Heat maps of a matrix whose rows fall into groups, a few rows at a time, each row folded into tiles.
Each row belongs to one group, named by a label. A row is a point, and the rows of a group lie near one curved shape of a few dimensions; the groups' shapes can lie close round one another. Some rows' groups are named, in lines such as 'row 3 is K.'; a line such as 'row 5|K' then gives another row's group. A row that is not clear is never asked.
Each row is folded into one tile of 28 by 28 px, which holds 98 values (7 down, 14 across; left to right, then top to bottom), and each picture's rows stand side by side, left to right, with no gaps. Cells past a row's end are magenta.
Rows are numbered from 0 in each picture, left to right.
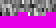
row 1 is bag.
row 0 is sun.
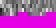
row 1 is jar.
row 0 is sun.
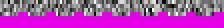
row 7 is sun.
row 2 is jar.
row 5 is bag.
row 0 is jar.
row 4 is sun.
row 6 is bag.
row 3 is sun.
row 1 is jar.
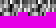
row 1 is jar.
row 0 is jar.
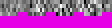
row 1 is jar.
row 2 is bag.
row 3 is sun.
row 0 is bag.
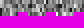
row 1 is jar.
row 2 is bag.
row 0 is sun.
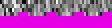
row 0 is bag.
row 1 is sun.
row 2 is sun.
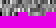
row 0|jar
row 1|jar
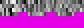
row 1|sun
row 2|bag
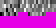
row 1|jar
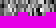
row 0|jar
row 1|bag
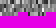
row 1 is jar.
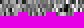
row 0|bag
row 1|bag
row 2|jar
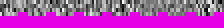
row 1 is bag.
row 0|bag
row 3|sun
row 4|jar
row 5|bag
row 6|jar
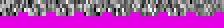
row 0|bag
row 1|sun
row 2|sun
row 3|bag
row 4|bag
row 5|jar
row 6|sun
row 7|jar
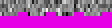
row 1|jar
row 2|sun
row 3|jar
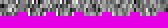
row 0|jar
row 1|jar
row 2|jar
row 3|jar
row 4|bag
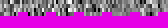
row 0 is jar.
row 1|bag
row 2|bag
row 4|bag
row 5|sun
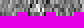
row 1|jar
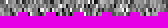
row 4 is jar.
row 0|bag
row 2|bag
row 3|jar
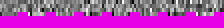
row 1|bag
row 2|bag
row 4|jar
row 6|sun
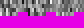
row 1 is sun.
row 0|sun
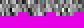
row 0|bag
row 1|sun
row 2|bag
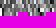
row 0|jar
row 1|bag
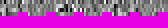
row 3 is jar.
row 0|sun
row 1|jar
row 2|jar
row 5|jar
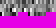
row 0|bag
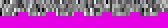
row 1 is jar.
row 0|jar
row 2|jar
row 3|sun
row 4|jar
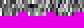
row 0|jar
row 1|bag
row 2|jar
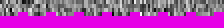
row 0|bag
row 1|sun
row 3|sun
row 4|sun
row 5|bag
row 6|sun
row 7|jar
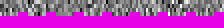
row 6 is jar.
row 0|bag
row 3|bag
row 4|bag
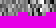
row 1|bag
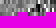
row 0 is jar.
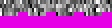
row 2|bag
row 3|bag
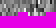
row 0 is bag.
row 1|sun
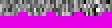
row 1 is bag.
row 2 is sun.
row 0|jar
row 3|bag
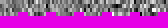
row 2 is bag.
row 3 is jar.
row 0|bag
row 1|sun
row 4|bag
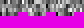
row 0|sun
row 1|sun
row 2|bag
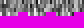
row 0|bag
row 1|sun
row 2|sun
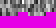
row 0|sun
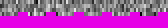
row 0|jar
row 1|sun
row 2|jar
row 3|jar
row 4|jar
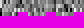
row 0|jar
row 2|jar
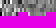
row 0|jar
